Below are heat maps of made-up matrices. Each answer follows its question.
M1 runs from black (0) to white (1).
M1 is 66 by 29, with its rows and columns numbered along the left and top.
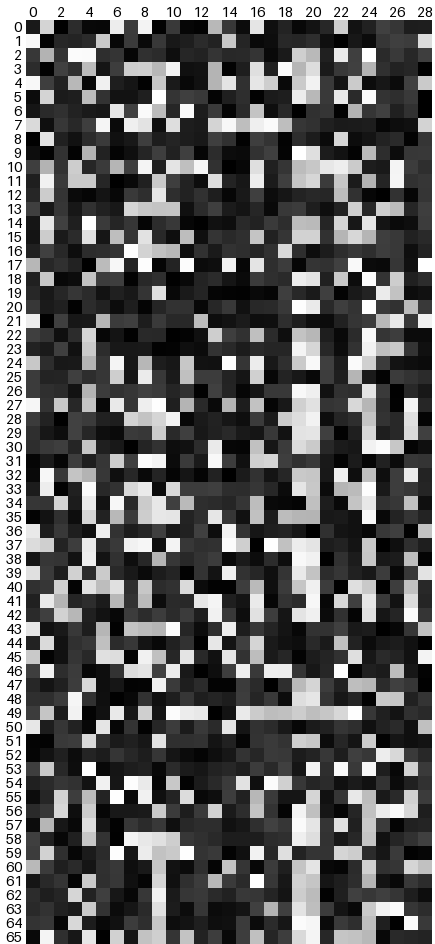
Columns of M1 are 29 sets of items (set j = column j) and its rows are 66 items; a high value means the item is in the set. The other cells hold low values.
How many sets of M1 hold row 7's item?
12
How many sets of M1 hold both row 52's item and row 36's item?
0
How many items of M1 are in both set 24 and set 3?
5
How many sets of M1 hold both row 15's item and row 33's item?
8
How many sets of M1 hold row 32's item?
8
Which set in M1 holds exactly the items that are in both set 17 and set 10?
15
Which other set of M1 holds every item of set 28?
0
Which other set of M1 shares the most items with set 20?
19
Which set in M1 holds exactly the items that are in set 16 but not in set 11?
13
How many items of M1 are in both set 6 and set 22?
7
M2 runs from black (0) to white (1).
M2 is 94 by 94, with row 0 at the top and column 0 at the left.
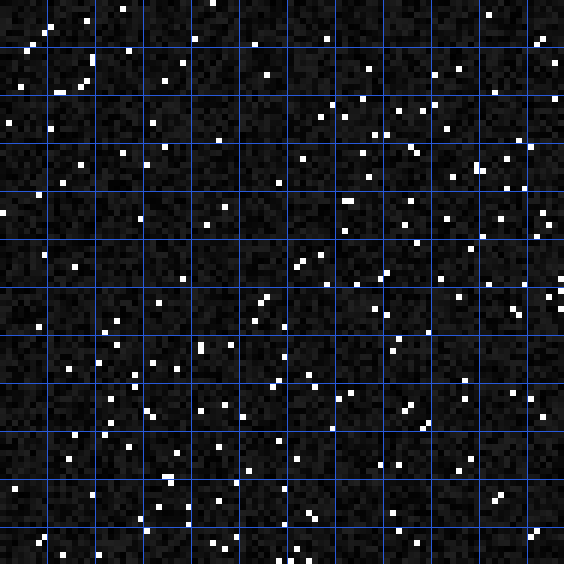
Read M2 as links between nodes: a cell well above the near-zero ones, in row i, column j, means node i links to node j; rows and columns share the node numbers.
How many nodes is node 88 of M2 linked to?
3
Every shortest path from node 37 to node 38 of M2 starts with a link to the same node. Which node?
node 67
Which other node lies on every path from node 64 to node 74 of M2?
node 36
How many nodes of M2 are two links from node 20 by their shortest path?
2
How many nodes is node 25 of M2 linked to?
3
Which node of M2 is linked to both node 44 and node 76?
node 49
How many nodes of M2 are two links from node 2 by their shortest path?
1
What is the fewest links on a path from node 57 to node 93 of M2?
6
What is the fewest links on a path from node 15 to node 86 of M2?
5
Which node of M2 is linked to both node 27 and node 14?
node 13
